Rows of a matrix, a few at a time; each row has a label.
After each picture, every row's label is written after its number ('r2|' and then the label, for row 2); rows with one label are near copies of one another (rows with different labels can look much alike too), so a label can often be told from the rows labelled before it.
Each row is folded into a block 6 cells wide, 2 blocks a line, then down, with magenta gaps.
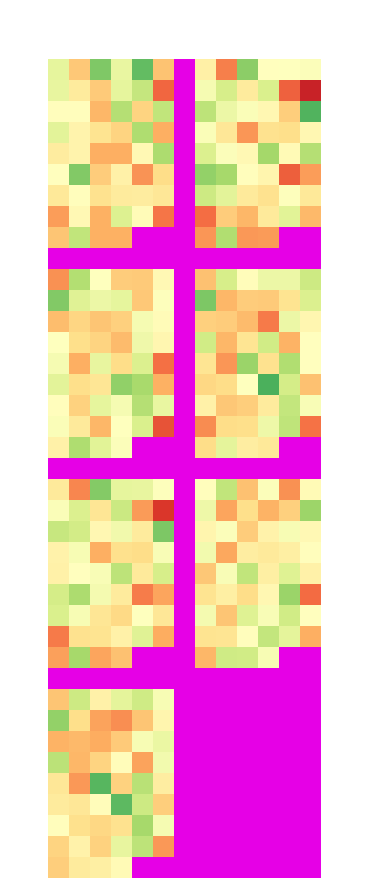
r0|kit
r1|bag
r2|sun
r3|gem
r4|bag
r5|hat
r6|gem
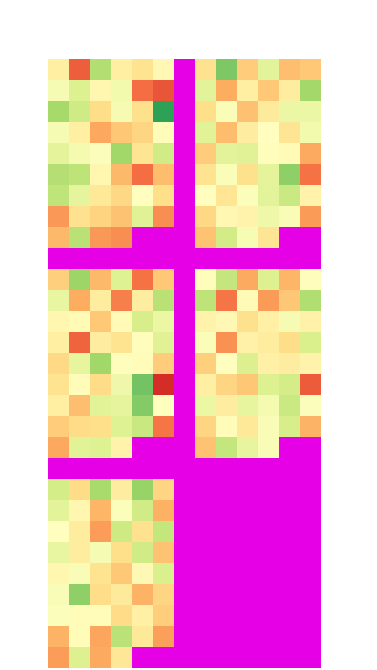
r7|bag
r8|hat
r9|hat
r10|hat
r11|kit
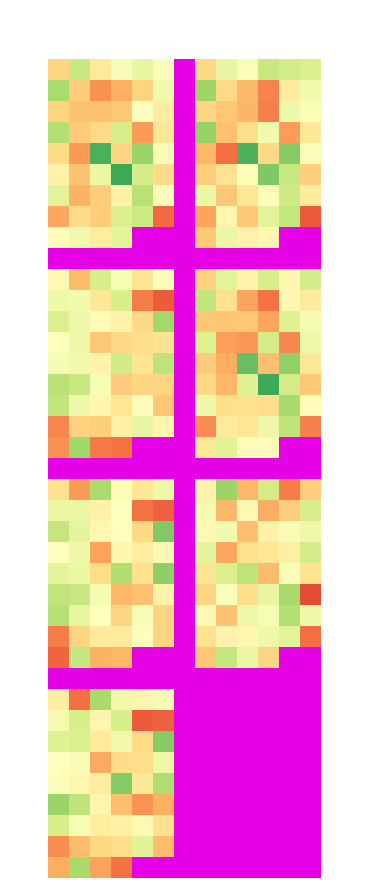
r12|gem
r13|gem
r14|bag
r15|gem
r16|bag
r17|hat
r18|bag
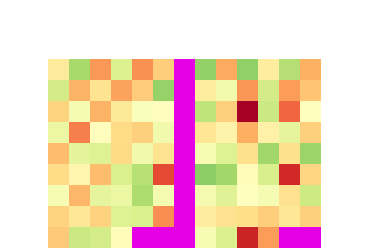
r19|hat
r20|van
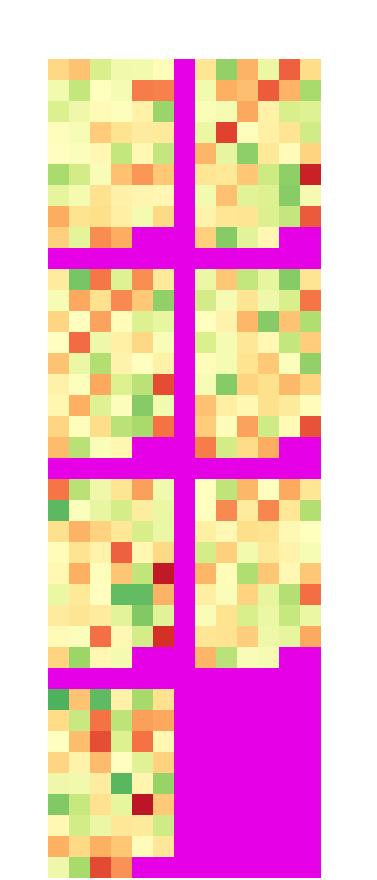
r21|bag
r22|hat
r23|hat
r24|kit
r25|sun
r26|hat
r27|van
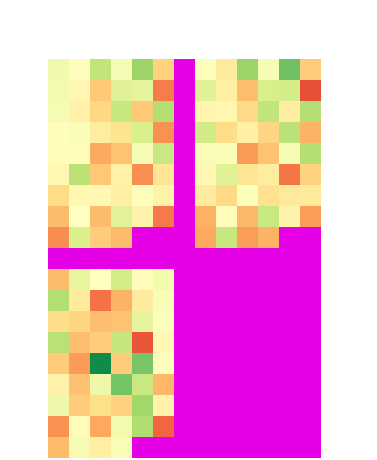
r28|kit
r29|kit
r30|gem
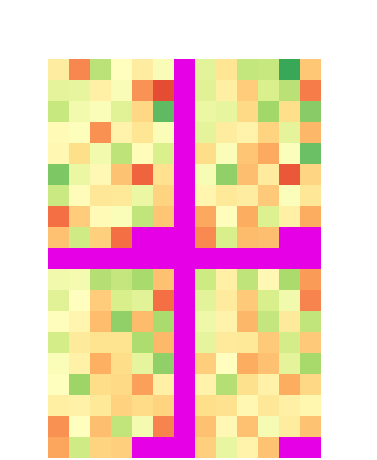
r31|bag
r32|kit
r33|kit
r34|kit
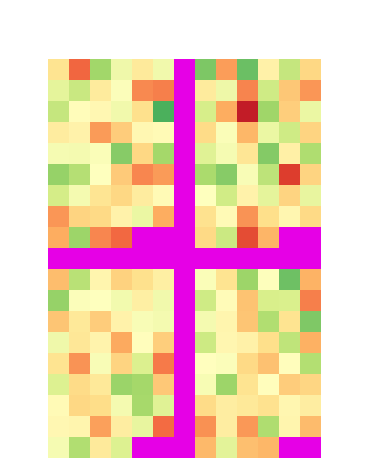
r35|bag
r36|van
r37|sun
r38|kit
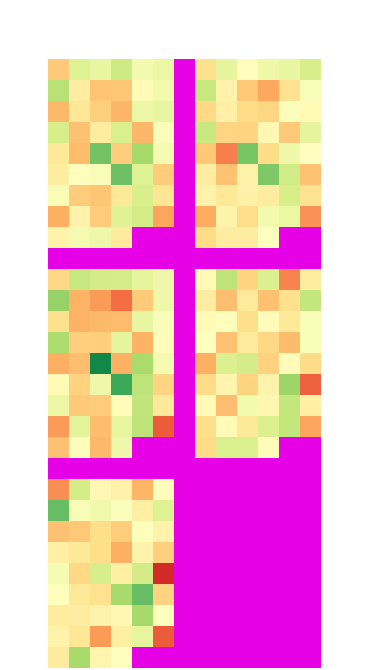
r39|gem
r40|gem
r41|gem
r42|hat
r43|sun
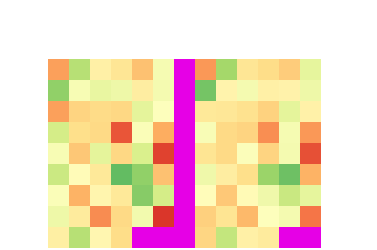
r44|sun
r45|sun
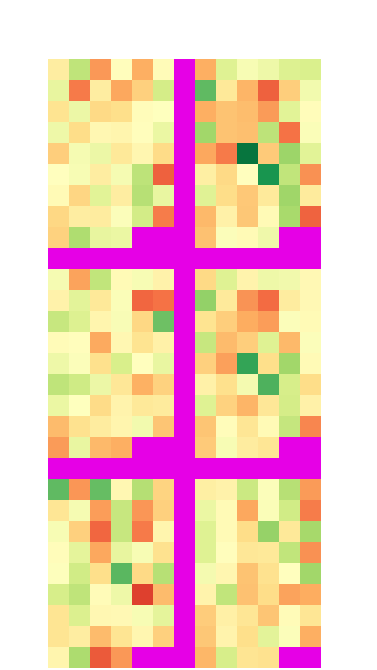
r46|hat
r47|gem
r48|bag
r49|gem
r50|van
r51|kit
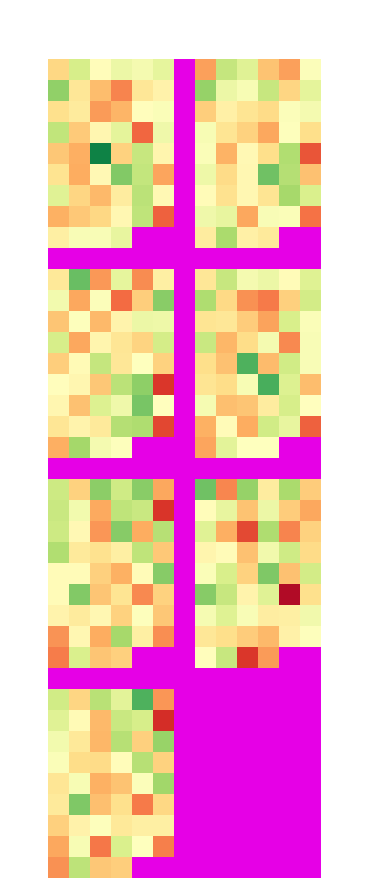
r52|gem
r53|sun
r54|hat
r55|gem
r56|kit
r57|van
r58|kit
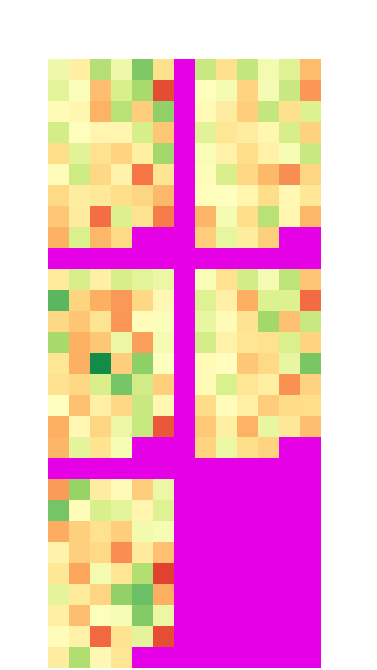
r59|kit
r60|kit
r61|gem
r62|kit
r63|sun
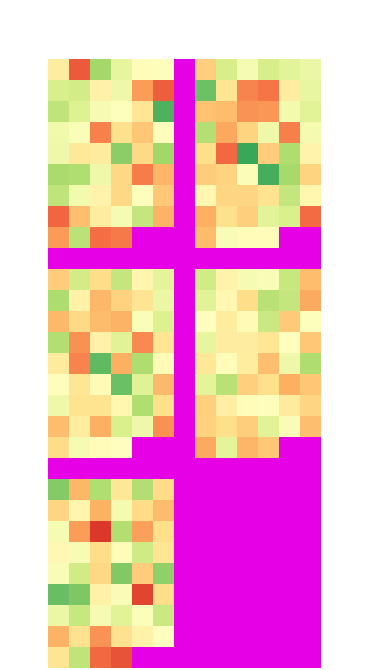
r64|bag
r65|gem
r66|gem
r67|kit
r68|van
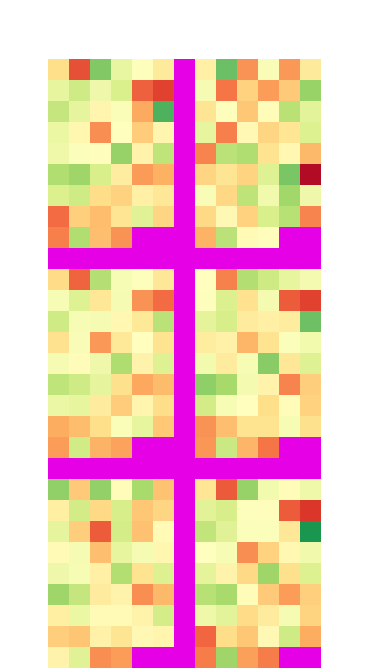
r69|bag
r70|hat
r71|bag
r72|bag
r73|van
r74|bag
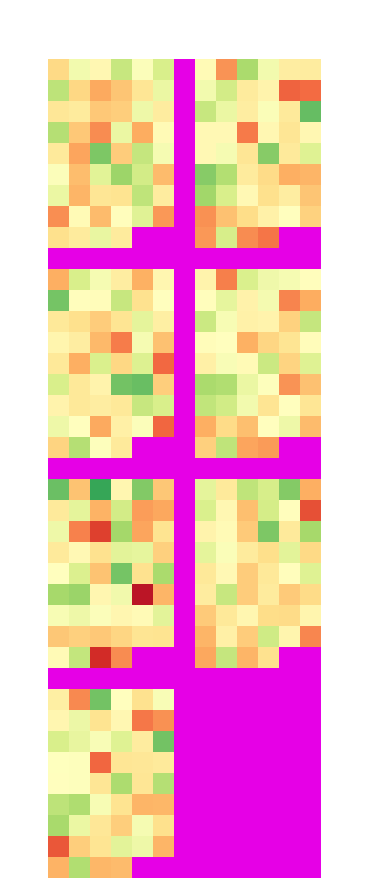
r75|gem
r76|bag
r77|sun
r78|bag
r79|van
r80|kit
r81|bag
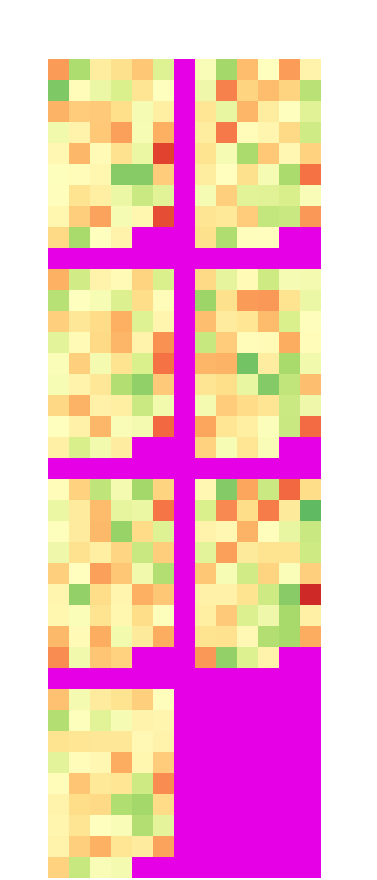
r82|sun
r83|hat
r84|sun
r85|gem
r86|kit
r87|hat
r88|sun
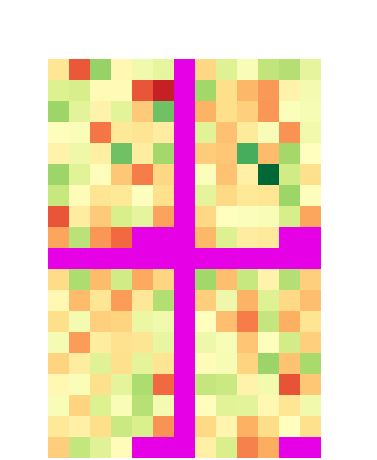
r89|bag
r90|gem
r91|hat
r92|van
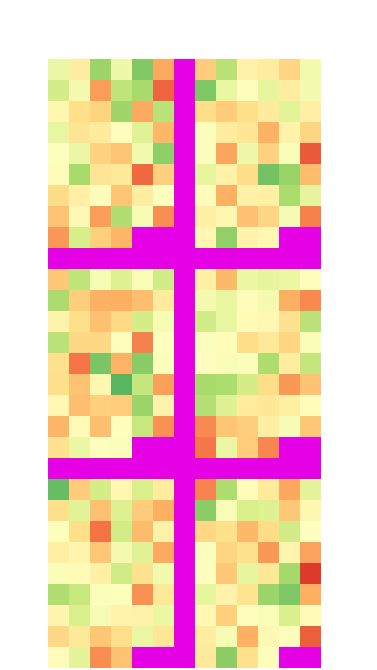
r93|kit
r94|sun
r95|gem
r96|bag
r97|van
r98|sun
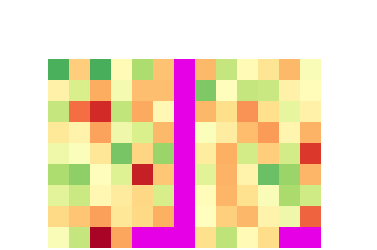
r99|van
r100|sun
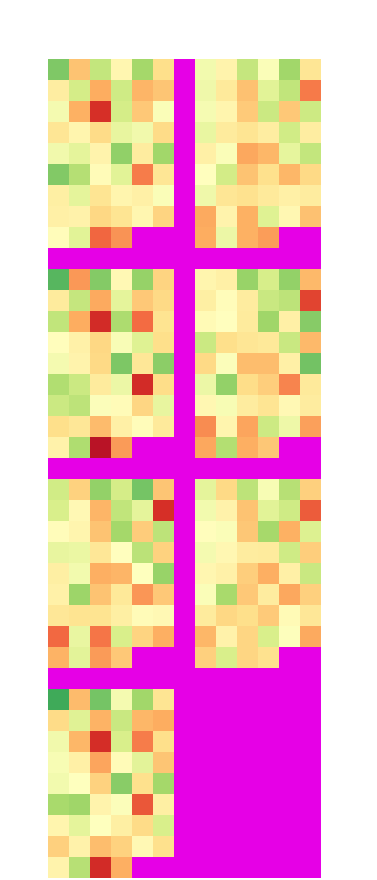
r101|van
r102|kit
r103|van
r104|kit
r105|kit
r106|kit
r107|van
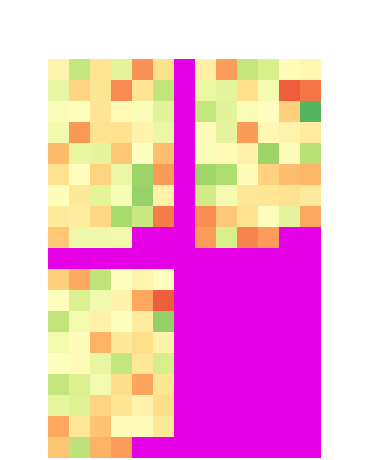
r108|hat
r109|bag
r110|bag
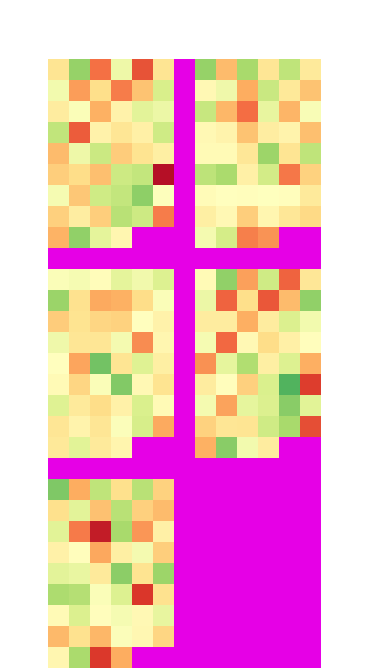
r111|hat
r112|van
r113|gem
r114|hat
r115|van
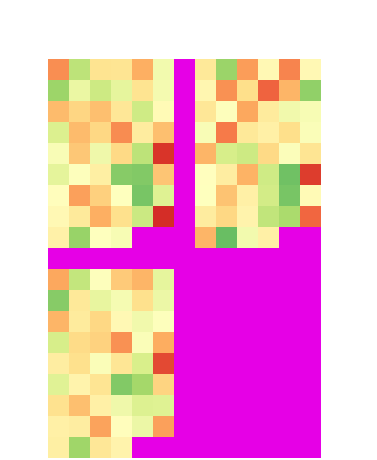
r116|sun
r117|hat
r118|sun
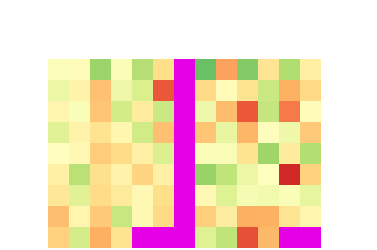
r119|kit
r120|van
